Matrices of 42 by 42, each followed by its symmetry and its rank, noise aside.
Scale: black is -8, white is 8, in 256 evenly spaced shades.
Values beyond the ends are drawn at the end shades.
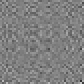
no symmetry, rank three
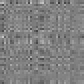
no symmetry, rank two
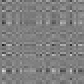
no symmetry, rank one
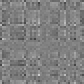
antisymmetric, rank two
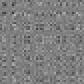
symmetric, rank three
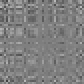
antisymmetric, rank two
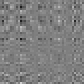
no symmetry, rank two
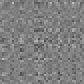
no symmetry, rank three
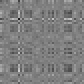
symmetric, rank one
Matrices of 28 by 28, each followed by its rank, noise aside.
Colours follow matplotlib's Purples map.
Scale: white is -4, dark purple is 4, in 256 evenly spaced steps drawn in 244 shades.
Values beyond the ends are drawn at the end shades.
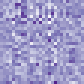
three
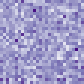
six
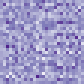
four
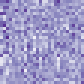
five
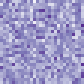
six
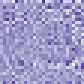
three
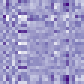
three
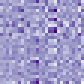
three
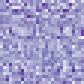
six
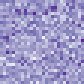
seven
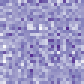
four
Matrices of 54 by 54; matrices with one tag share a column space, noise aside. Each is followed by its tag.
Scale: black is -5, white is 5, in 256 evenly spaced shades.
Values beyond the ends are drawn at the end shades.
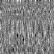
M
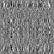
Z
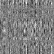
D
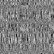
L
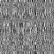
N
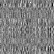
Z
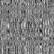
D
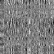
D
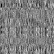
Z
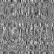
N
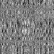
D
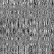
D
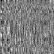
M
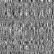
N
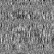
L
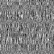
L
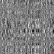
D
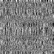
N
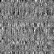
N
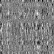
N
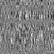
L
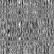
D
